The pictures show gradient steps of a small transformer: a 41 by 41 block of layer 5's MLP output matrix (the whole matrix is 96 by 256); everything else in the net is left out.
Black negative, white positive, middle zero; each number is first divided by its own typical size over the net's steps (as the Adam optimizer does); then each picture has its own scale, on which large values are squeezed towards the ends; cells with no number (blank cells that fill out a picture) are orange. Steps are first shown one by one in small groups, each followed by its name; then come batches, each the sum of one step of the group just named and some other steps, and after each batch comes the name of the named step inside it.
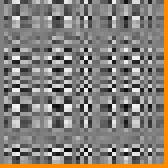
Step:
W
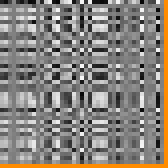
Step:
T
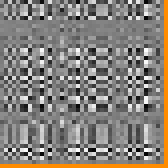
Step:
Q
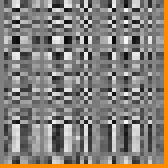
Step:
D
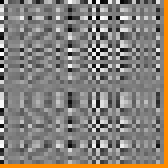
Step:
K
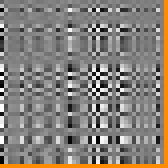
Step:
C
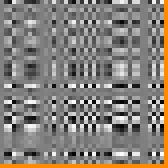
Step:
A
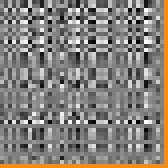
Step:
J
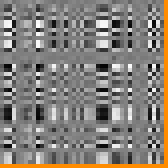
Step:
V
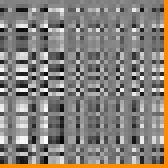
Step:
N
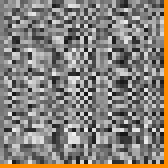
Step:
D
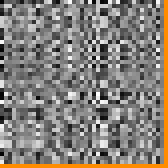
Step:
T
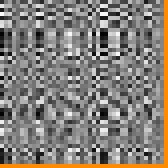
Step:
Q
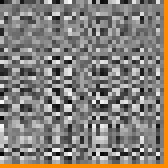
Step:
W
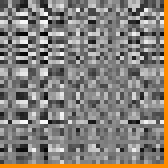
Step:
J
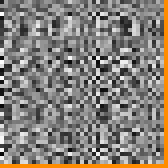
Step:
V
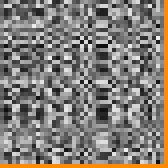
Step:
W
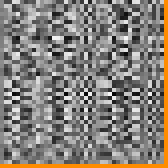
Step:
D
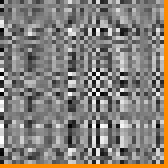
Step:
C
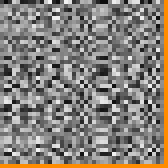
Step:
T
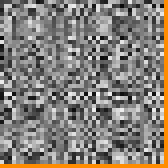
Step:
Q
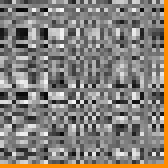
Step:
A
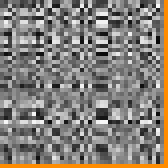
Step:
J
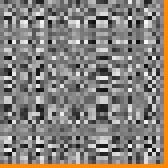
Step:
J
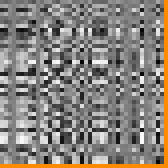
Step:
N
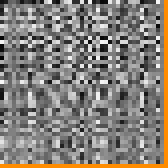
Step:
T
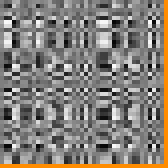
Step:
V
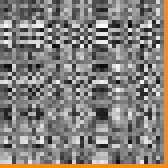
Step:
V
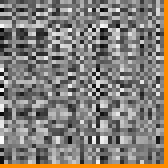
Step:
C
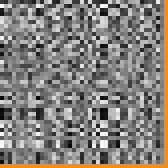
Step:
T
